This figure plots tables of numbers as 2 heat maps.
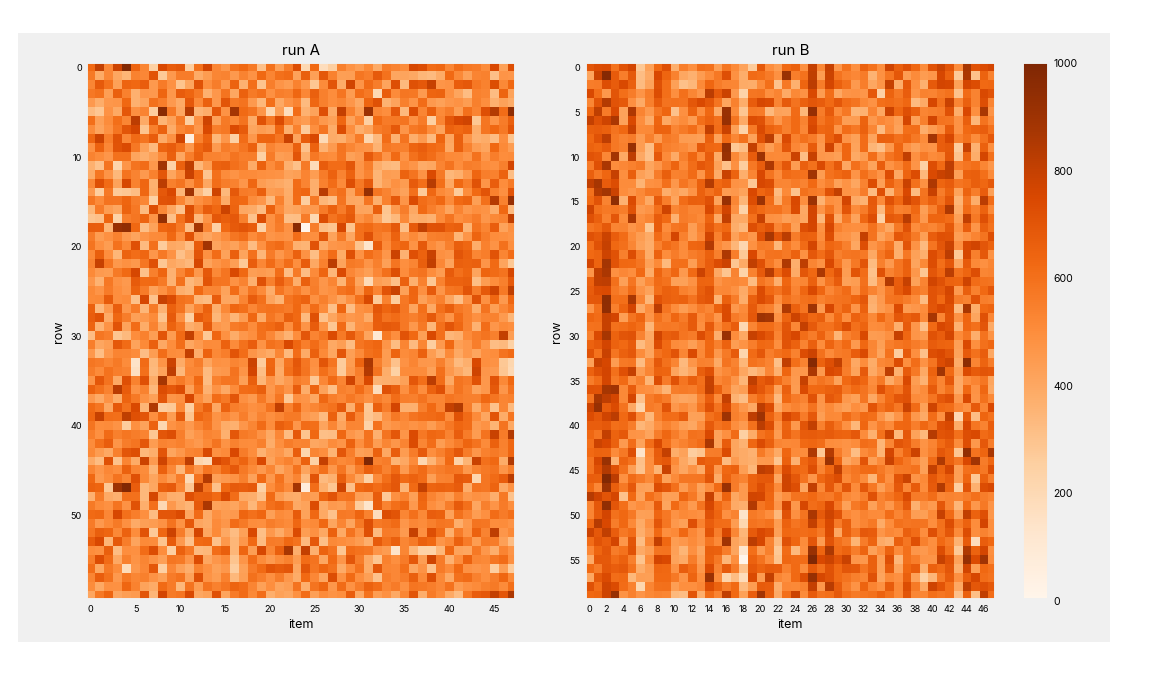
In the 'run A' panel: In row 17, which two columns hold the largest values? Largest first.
8, 47
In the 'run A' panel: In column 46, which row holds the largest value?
30
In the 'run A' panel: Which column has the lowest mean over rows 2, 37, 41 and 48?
22
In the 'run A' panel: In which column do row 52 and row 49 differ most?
31
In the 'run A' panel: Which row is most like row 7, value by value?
23
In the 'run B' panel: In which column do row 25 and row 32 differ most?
36
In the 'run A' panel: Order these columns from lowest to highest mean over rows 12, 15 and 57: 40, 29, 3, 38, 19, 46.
40, 3, 19, 29, 46, 38
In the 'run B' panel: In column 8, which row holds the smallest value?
45
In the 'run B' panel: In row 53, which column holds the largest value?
16
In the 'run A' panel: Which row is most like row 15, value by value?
41
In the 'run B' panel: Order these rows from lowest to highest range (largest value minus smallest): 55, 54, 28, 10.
28, 10, 54, 55
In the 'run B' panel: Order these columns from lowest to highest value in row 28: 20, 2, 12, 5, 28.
28, 5, 12, 2, 20
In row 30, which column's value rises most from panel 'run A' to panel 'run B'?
32
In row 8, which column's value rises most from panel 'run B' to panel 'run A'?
22
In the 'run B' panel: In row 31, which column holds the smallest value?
6
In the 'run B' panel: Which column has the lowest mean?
18
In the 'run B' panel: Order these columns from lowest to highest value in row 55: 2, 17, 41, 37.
17, 37, 2, 41
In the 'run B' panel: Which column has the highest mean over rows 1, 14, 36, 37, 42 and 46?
2
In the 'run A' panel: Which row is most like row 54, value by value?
1
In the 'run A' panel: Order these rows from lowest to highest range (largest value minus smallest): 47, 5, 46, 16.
16, 46, 5, 47
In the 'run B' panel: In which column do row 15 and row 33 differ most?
3
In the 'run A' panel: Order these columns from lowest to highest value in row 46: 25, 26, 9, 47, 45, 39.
26, 9, 39, 45, 25, 47
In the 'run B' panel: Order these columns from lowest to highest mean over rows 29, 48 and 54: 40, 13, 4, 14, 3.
13, 4, 40, 3, 14
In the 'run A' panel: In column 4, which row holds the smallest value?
56
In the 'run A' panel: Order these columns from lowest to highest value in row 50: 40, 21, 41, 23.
40, 21, 41, 23
